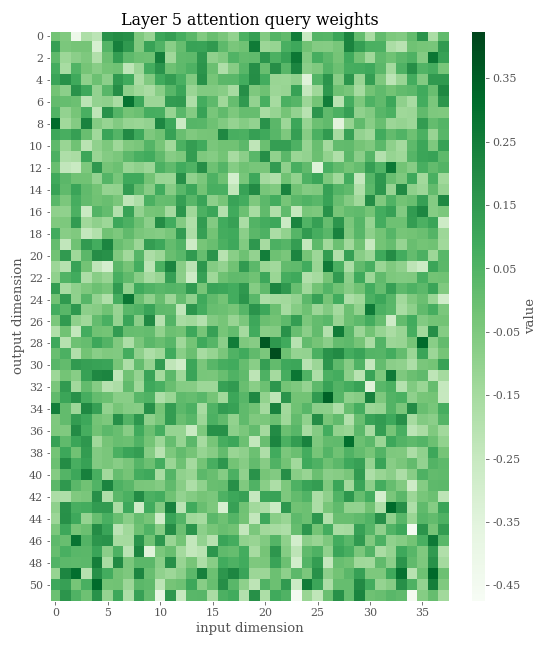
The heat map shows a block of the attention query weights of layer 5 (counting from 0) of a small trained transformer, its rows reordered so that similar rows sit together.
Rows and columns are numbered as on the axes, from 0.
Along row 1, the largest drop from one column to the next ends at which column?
20
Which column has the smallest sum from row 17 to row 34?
37
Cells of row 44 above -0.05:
26
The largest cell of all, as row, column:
29, 21
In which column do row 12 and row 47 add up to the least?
9
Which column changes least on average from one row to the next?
18
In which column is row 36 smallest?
13
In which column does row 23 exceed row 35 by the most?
22
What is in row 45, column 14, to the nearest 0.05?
-0.1
